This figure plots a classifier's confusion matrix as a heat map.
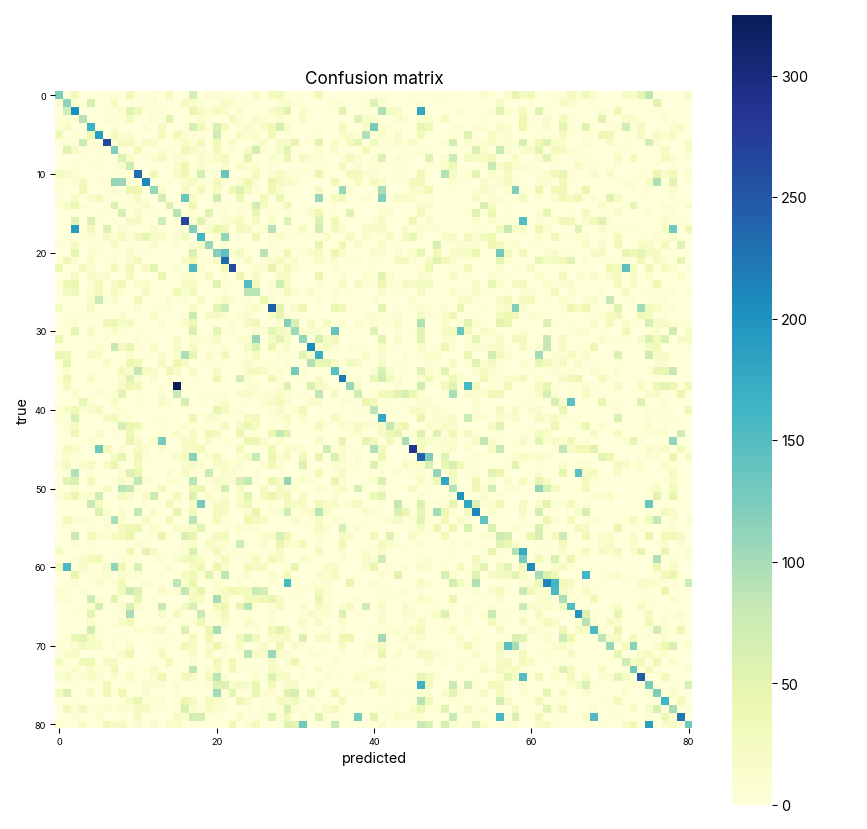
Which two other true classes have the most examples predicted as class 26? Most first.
20, 63
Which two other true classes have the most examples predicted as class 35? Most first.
30, 80
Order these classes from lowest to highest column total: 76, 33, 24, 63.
63, 76, 24, 33
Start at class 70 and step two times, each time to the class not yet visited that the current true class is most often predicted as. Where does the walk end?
23
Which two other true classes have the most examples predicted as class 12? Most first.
51, 22
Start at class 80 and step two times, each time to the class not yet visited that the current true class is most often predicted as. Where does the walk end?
46
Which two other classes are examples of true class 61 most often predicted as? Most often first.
67, 21
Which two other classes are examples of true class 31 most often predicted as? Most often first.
25, 62
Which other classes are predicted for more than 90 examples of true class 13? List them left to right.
16, 33, 41
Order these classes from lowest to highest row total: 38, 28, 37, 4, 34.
28, 34, 38, 4, 37
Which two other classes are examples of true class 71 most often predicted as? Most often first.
27, 24
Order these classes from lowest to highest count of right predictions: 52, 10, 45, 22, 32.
52, 32, 10, 22, 45
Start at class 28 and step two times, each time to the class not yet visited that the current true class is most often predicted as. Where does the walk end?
2
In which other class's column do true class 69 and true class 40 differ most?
41
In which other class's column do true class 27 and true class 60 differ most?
1
